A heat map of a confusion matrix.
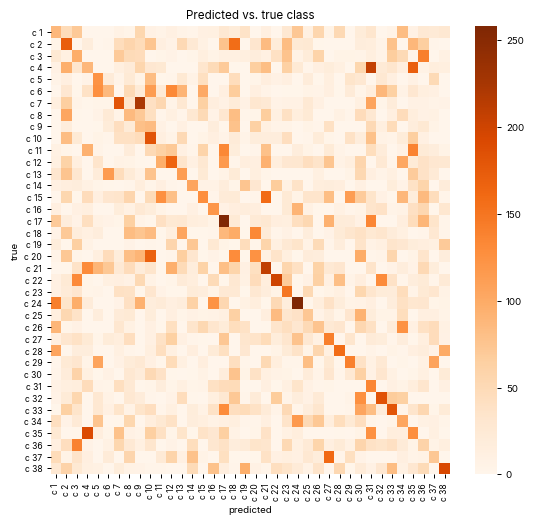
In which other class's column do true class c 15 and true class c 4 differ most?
c 31
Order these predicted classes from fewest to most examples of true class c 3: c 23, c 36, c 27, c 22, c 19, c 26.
c 27, c 19, c 22, c 26, c 23, c 36
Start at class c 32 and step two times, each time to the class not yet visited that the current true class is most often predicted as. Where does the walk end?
c 18
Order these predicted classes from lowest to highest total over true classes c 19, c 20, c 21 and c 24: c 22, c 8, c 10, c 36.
c 22, c 36, c 8, c 10
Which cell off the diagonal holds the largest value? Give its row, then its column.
c 7, c 9
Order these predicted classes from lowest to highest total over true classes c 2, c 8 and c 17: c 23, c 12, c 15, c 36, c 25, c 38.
c 38, c 12, c 15, c 25, c 23, c 36
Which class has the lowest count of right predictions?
c 19
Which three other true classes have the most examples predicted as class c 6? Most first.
c 13, c 21, c 20
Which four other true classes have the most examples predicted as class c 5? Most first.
c 6, c 29, c 21, c 34
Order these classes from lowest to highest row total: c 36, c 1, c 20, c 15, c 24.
c 1, c 36, c 20, c 24, c 15
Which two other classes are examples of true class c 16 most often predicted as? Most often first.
c 24, c 36
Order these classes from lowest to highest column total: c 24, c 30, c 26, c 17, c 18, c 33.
c 26, c 33, c 24, c 30, c 18, c 17
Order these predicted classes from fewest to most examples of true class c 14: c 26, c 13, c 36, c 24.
c 13, c 26, c 24, c 36
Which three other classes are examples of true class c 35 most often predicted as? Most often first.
c 4, c 31, c 7
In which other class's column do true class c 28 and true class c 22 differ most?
c 32
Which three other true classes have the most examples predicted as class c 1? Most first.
c 24, c 28, c 26
